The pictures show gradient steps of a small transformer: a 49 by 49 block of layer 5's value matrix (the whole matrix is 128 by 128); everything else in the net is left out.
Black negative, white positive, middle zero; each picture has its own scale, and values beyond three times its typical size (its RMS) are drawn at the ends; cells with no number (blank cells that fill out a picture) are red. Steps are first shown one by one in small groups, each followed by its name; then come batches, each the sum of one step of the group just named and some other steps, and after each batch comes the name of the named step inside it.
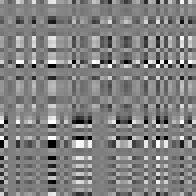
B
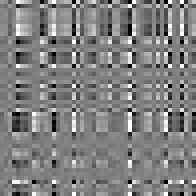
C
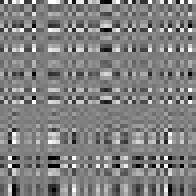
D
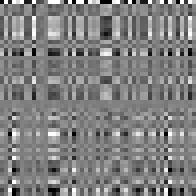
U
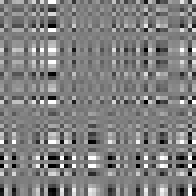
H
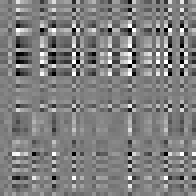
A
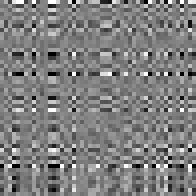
D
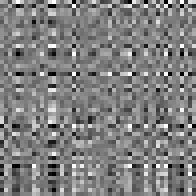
B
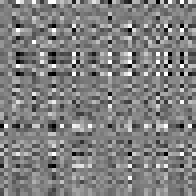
A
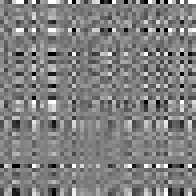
U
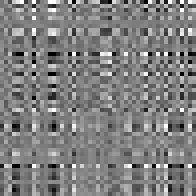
U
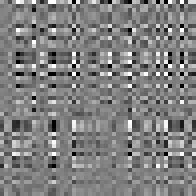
A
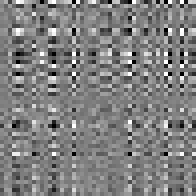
A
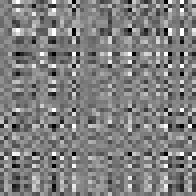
A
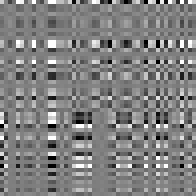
B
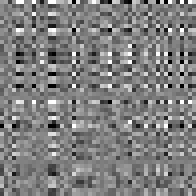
A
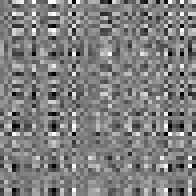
H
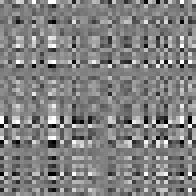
B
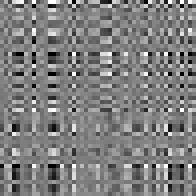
U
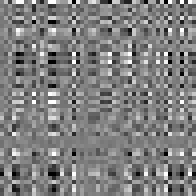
A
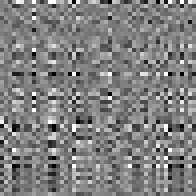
B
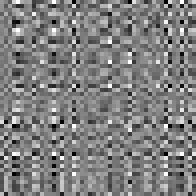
C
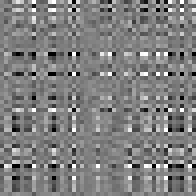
A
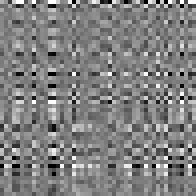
D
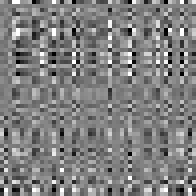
A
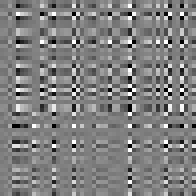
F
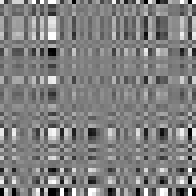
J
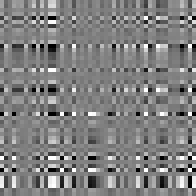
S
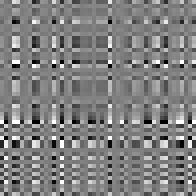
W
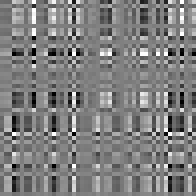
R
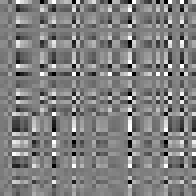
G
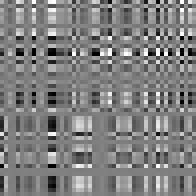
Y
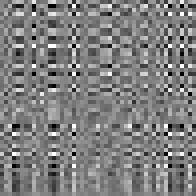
F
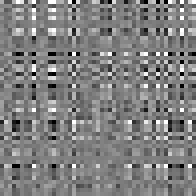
R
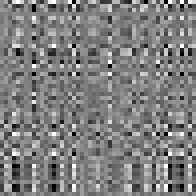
W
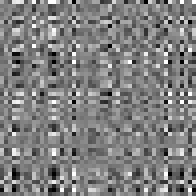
J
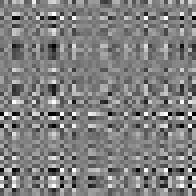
S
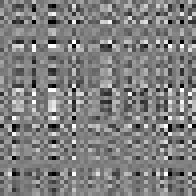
F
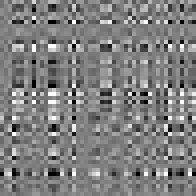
F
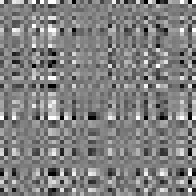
J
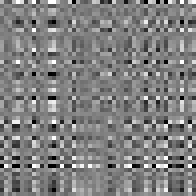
W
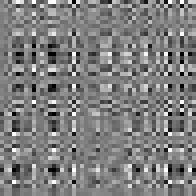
S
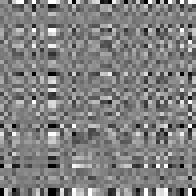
J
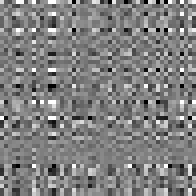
S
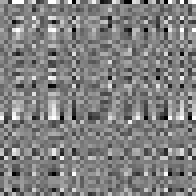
W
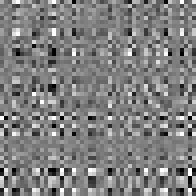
S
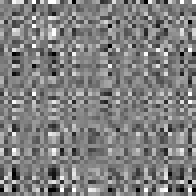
J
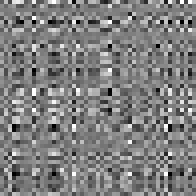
F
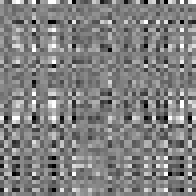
W
